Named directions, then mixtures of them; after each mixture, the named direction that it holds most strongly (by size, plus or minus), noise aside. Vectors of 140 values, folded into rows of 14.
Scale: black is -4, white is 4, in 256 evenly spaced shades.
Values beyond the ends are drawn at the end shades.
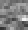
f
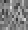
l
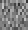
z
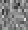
l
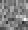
f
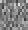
z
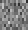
z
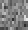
f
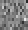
z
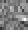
f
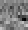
f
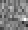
f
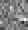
f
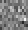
z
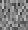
z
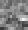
f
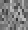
l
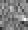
f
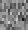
z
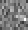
z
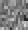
f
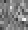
l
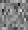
z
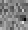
f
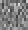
z
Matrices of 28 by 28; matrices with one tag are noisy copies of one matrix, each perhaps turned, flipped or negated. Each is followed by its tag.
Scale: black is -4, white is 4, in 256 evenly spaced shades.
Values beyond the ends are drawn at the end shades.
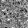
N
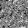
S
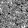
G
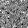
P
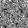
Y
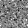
P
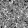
Y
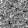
Y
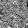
S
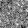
G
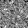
Y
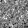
Y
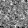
Y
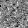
N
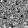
Y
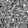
P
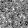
G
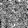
S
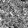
S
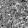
G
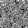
Y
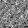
Y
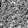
S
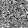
P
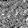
S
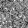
G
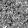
G
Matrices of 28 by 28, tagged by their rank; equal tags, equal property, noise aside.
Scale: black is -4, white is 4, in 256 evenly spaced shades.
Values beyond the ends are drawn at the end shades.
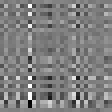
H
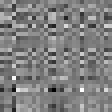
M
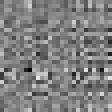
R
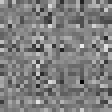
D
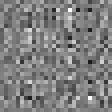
R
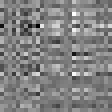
M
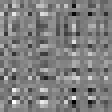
M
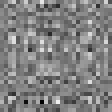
R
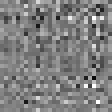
D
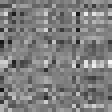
R
